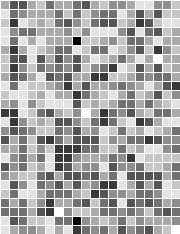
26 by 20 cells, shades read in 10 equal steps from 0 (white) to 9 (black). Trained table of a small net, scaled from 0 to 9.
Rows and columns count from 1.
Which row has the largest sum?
16
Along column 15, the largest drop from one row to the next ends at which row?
14
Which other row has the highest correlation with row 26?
12
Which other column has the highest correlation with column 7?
8
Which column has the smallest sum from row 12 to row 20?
4
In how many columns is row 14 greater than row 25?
10
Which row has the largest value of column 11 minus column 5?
9
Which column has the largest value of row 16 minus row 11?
6
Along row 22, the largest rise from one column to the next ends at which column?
11
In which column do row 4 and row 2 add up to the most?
18
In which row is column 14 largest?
26
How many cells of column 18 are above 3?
14
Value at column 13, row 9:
2
